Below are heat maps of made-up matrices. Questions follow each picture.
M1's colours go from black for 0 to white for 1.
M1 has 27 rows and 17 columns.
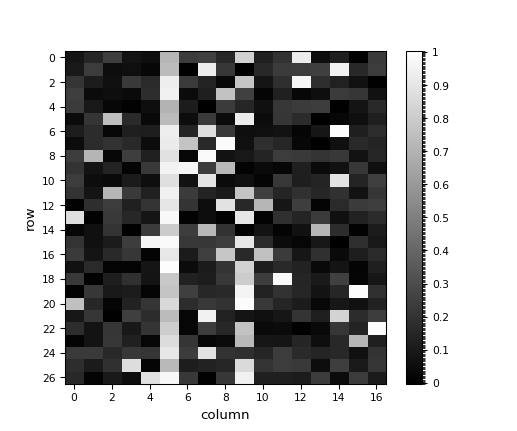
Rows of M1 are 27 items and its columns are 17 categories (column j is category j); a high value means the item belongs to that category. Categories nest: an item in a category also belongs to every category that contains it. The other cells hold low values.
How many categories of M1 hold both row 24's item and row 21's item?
2
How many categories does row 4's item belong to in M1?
1
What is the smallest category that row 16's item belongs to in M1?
10
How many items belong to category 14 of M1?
4
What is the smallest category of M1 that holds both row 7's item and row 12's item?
8
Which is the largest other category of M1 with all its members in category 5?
9
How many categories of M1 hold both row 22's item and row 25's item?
2
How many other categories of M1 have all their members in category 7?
3
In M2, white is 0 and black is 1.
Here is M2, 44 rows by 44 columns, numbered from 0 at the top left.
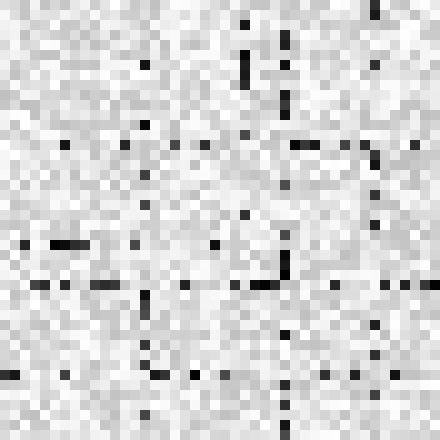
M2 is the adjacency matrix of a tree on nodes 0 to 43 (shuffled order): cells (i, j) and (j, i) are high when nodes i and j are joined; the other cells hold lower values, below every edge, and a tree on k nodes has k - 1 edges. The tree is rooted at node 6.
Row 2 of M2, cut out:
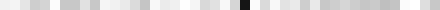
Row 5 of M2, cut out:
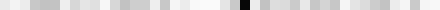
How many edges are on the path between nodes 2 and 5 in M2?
2
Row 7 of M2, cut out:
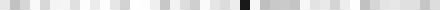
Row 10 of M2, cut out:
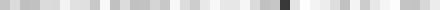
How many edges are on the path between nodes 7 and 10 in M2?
4
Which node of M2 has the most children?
28
